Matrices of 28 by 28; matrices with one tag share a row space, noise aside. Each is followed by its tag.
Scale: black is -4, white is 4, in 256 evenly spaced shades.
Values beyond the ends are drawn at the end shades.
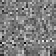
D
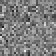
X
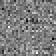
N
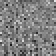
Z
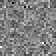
D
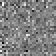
X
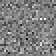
N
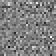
N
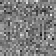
N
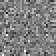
X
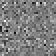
X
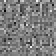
N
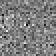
X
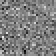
X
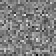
N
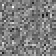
D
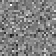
D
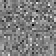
N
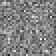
N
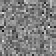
D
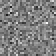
Z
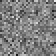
Z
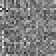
X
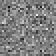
N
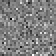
N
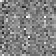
X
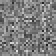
D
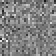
X
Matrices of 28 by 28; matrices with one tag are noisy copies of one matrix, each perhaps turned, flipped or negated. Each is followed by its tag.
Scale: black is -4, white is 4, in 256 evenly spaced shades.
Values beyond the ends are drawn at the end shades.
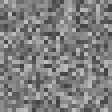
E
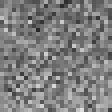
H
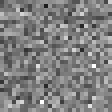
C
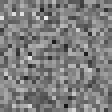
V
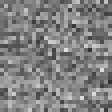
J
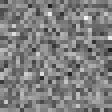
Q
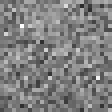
H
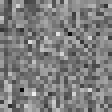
J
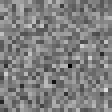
E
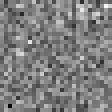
Q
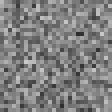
C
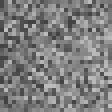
H
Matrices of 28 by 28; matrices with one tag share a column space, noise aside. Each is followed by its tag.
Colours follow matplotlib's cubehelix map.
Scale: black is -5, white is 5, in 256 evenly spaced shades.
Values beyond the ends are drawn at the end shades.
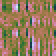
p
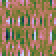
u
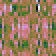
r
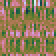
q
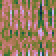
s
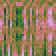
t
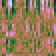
q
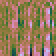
t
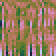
t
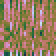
s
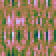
u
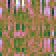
q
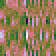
u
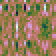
r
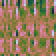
q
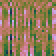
t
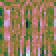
t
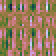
p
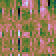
q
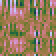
q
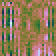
t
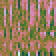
s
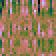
q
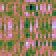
r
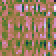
r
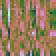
s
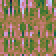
q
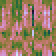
s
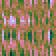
u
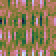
u
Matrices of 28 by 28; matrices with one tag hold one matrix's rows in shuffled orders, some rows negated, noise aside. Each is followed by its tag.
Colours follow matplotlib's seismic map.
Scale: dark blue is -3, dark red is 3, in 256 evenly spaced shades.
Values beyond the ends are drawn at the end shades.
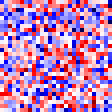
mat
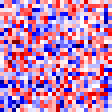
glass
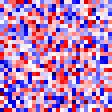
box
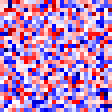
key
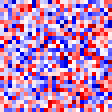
mat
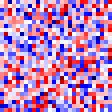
mat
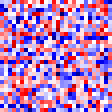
glass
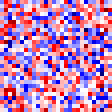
key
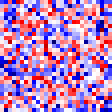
key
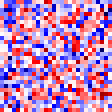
key
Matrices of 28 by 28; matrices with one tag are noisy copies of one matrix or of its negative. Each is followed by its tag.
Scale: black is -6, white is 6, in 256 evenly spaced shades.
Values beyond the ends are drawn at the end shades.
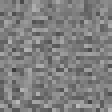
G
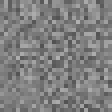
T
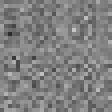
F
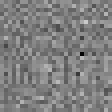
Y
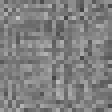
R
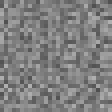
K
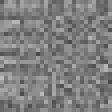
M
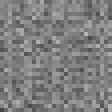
G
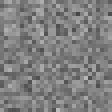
F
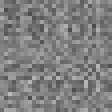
F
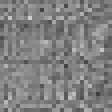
R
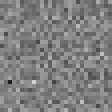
T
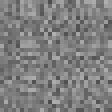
T
